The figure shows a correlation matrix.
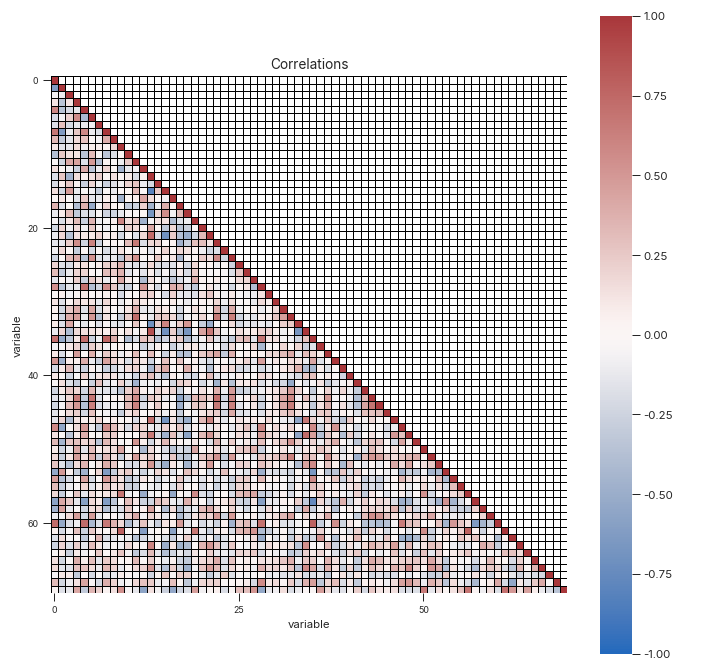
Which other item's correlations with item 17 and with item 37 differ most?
43
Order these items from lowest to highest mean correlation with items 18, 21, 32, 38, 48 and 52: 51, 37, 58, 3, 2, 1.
1, 2, 58, 3, 37, 51
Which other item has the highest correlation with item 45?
24
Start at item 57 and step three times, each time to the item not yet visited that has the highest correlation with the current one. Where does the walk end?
58
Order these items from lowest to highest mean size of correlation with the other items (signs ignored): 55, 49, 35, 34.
55, 49, 34, 35
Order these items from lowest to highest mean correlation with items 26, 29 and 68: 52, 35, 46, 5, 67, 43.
67, 5, 43, 46, 52, 35
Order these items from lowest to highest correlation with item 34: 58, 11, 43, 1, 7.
11, 7, 1, 43, 58
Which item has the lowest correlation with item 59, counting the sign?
17
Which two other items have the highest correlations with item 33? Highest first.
15, 18
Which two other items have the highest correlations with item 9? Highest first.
61, 56
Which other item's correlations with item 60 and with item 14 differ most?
35
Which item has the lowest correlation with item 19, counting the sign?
12
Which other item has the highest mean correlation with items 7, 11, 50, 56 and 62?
69
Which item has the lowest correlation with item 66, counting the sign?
18
